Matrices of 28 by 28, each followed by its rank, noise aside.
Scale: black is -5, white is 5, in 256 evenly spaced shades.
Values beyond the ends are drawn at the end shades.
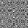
four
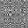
three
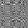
three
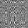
three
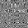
four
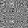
three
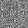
four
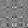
one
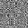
four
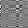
one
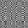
two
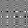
one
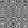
two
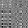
one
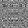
two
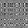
one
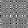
one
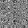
four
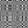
one
